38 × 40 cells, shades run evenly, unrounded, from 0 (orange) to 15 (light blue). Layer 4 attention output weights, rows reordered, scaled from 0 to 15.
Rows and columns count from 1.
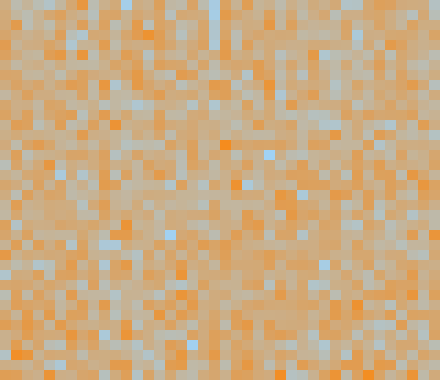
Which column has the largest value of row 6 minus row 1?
36
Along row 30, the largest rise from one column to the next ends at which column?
39
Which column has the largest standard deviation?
20
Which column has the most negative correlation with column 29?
9
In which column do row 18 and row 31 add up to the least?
33
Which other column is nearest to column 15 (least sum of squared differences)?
19
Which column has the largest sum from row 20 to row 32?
13
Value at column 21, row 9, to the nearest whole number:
4
